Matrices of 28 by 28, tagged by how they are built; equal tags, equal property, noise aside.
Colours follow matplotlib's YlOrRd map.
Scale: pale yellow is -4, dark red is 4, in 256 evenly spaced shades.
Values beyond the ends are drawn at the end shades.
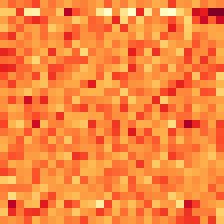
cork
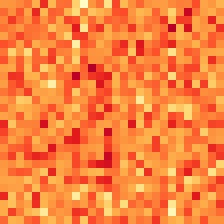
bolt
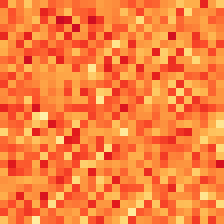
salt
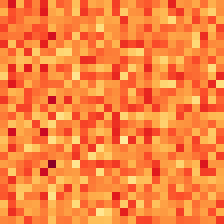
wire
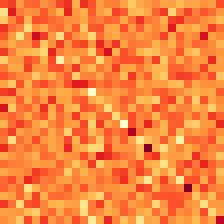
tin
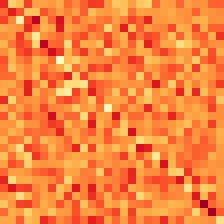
tin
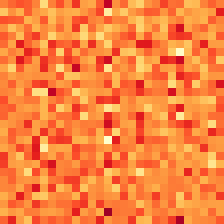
bolt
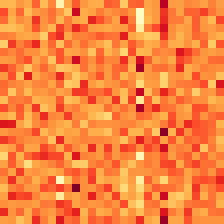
bolt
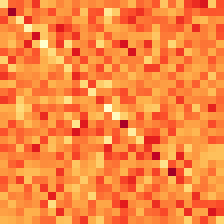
tin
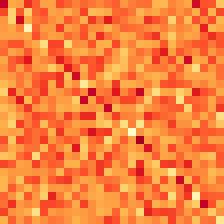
tin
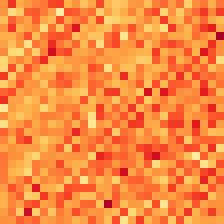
salt
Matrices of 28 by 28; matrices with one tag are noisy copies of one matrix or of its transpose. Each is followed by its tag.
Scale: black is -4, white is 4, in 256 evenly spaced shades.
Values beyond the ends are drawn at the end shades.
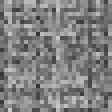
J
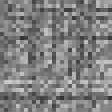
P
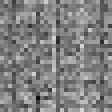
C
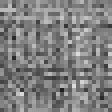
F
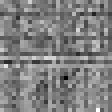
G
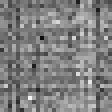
P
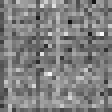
J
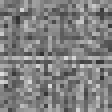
G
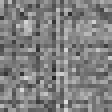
G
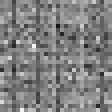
C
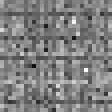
C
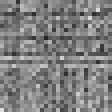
G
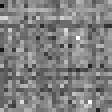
F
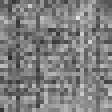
P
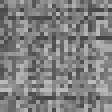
P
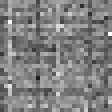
J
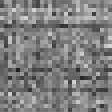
F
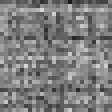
J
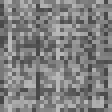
J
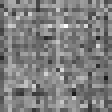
J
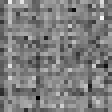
J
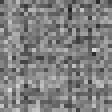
F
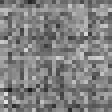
J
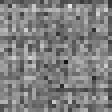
J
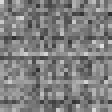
C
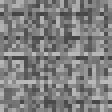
C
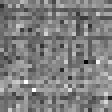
P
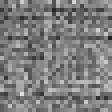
P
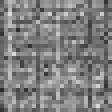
J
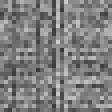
G
